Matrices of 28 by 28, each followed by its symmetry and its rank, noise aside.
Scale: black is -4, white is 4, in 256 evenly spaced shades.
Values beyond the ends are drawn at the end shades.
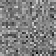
no symmetry, rank six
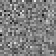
antisymmetric, rank six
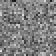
antisymmetric, rank eight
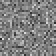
antisymmetric, rank eight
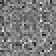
symmetric, rank seven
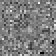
symmetric, rank seven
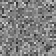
symmetric, rank eight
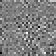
no symmetry, rank six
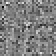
antisymmetric, rank eight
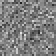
symmetric, rank eight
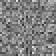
no symmetry, rank seven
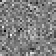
no symmetry, rank eight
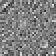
symmetric, rank seven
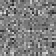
antisymmetric, rank six
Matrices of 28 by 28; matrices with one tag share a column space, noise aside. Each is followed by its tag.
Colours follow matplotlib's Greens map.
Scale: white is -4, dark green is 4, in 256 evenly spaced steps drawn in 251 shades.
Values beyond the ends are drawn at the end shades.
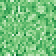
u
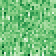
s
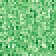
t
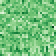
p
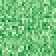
p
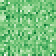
u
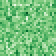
s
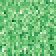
p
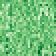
s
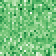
s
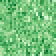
s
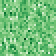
s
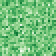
p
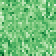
s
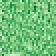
u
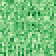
s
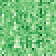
t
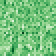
p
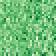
u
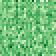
t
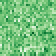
p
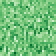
p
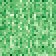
t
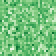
p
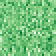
p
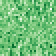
s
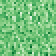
s
